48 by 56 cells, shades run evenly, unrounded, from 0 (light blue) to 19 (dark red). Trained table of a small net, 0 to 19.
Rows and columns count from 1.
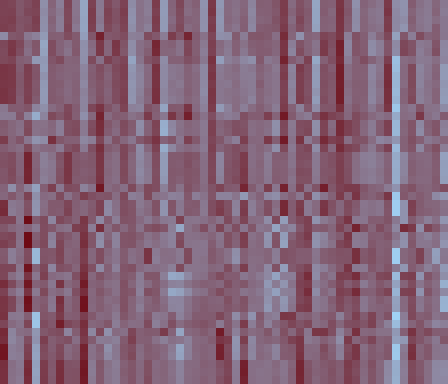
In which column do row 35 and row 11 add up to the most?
43
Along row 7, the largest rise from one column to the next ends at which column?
7
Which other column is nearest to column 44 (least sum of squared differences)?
29
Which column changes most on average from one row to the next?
4
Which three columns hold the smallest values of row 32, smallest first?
50, 5, 55
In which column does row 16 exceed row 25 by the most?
31
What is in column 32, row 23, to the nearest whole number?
10
